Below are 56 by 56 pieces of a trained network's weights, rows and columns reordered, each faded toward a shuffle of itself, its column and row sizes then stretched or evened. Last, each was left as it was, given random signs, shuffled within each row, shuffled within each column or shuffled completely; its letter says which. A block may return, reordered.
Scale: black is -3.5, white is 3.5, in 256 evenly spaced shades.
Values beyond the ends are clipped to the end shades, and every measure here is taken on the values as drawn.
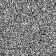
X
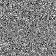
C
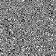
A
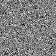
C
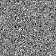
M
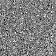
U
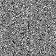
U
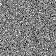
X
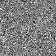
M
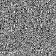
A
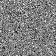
X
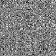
A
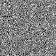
M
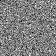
X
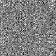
A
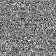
C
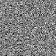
A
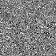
C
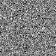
M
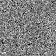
X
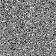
C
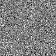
M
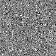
M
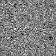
A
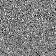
C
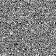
C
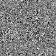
M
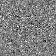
C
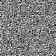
A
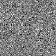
A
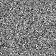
C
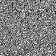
C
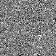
M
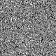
C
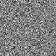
A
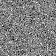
X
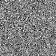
C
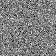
X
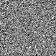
U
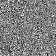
U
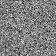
X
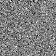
C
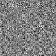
A
